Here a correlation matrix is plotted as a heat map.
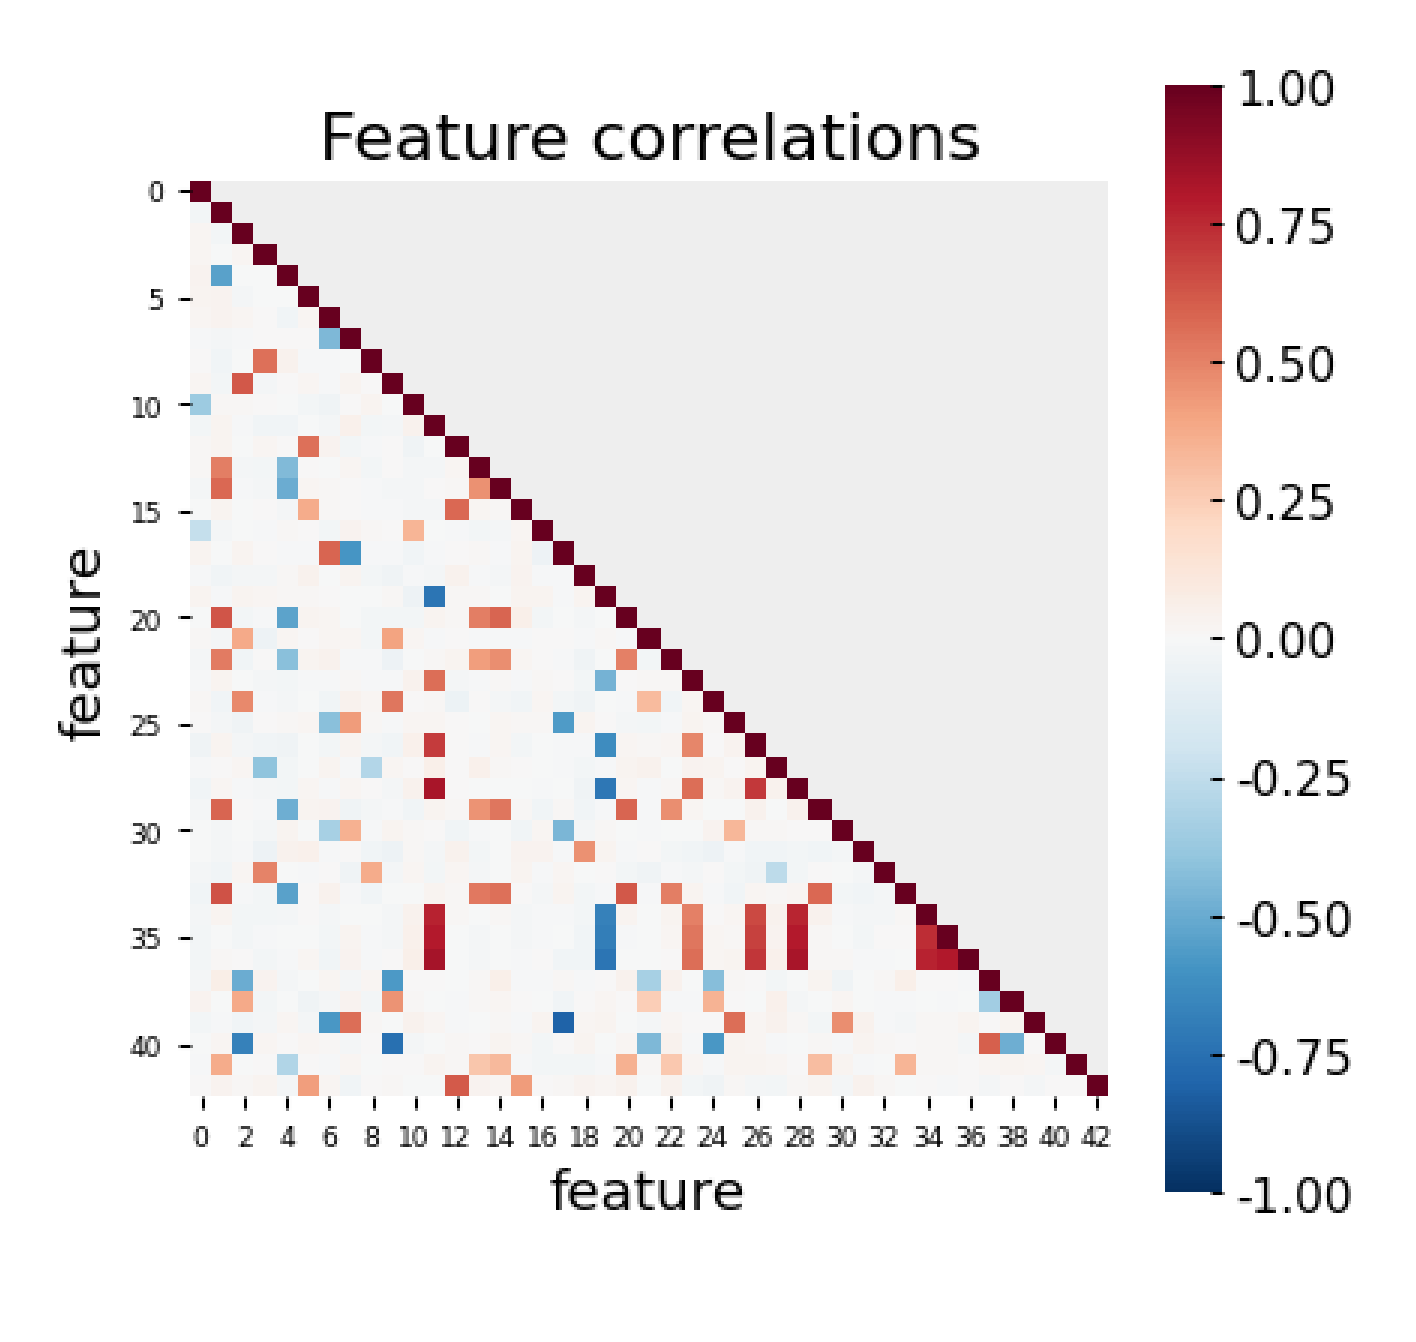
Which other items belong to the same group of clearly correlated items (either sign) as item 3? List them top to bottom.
8, 27, 32
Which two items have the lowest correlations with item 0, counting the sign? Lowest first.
10, 16
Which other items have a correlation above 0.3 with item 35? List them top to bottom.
11, 23, 26, 28, 34, 36
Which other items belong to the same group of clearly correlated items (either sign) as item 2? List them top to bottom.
9, 21, 24, 37, 38, 40
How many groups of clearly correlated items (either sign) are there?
8
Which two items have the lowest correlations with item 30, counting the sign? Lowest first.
17, 6
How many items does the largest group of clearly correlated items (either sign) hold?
9
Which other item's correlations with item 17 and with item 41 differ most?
39
